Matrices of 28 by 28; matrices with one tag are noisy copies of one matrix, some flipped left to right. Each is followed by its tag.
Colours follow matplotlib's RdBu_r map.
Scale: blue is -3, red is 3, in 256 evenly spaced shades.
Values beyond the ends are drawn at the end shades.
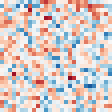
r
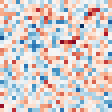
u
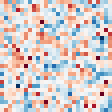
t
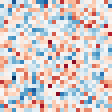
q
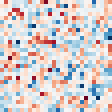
u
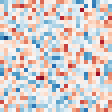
r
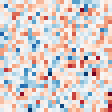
r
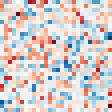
u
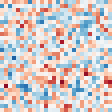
q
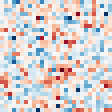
q
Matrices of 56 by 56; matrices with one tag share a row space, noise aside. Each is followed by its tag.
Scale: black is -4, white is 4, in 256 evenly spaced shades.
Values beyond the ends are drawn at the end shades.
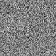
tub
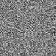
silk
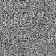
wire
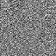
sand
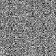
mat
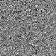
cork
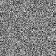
silk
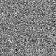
silk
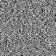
sand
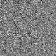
cork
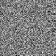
silk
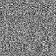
mat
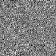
tub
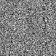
mat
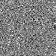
silk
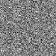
cork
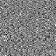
sand
